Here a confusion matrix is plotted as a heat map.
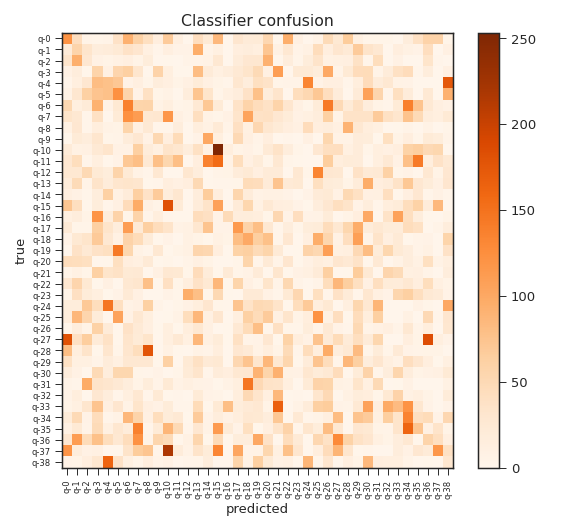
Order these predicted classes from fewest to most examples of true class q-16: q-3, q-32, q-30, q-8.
q-8, q-32, q-30, q-3
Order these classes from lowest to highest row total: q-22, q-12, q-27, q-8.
q-8, q-12, q-22, q-27
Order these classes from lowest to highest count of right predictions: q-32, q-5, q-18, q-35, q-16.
q-32, q-16, q-35, q-18, q-5
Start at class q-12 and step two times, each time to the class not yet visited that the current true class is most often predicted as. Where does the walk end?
q-5
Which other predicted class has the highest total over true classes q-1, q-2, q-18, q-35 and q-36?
q-7
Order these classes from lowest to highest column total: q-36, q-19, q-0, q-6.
q-36, q-0, q-19, q-6
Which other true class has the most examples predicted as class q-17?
q-37
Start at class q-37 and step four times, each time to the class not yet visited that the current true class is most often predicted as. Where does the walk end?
q-6
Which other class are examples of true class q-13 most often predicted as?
q-30
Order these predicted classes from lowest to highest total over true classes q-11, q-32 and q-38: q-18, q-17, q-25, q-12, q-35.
q-12, q-25, q-18, q-17, q-35
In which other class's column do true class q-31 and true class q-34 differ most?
q-18
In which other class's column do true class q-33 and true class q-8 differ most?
q-21
